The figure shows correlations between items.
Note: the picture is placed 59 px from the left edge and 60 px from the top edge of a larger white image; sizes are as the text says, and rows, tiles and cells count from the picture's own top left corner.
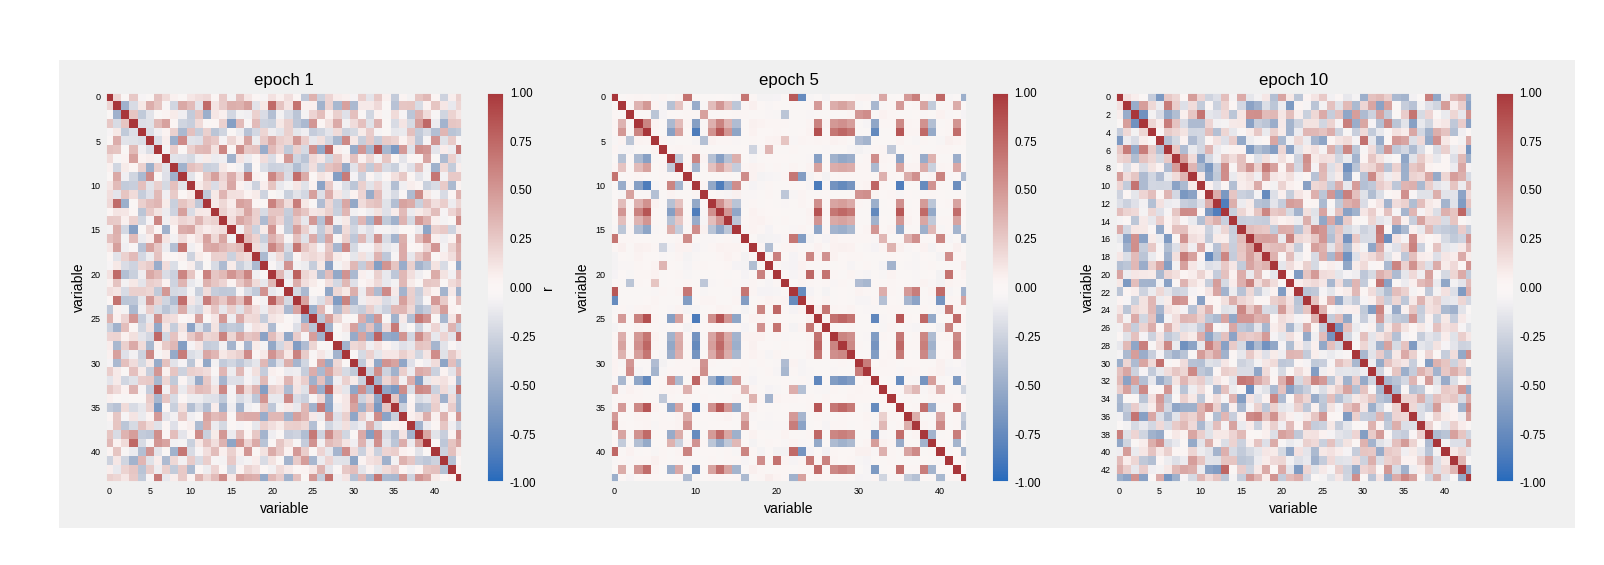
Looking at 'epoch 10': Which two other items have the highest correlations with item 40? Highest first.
1, 13
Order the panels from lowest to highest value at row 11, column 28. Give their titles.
epoch 5, epoch 1, epoch 10
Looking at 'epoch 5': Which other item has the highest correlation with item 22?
0
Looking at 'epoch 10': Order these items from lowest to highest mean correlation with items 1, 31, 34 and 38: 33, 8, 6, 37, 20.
20, 33, 8, 6, 37
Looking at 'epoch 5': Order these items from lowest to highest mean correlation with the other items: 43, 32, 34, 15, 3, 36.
32, 15, 43, 34, 36, 3
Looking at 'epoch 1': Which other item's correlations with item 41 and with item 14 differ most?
25
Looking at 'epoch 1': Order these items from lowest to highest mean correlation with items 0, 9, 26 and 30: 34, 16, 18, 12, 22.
12, 16, 18, 22, 34
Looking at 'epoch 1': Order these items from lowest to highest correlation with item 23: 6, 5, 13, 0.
0, 6, 13, 5
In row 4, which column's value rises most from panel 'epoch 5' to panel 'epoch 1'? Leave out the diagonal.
10
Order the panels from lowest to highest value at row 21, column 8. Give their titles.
epoch 1, epoch 5, epoch 10
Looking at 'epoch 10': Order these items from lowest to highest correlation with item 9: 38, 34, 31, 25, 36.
34, 36, 25, 38, 31
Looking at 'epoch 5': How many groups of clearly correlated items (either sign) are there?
5
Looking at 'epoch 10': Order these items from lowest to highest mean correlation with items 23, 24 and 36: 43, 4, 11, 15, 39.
43, 11, 39, 15, 4
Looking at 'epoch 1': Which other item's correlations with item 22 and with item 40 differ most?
9
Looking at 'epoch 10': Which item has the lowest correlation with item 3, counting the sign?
2
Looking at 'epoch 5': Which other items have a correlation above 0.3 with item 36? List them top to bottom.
0, 9, 16, 22, 37, 40
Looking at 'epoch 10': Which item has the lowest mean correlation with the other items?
28
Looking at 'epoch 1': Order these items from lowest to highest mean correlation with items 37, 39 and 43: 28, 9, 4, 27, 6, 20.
4, 28, 9, 20, 27, 6
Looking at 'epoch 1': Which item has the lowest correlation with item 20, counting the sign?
28
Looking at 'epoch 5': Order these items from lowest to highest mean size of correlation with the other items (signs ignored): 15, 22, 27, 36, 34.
34, 36, 22, 15, 27
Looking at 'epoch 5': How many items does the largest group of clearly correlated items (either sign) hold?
19
